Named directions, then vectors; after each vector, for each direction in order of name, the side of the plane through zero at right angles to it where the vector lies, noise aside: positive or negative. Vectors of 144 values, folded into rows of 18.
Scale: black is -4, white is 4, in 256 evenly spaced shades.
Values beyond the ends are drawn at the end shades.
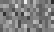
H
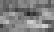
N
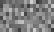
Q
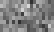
positive, negative, negative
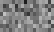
negative, positive, negative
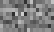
negative, negative, positive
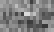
positive, negative, negative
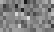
negative, positive, negative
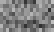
negative, negative, negative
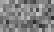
negative, negative, negative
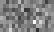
positive, positive, negative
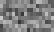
positive, positive, negative
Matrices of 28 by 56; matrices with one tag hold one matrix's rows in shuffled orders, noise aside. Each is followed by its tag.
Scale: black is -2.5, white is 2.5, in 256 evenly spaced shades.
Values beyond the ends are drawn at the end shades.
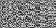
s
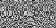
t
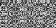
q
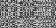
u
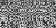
q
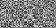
t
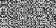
q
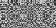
q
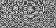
t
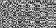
s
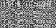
u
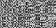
s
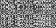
u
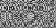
t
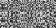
q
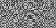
t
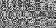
s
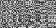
s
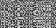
u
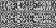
u
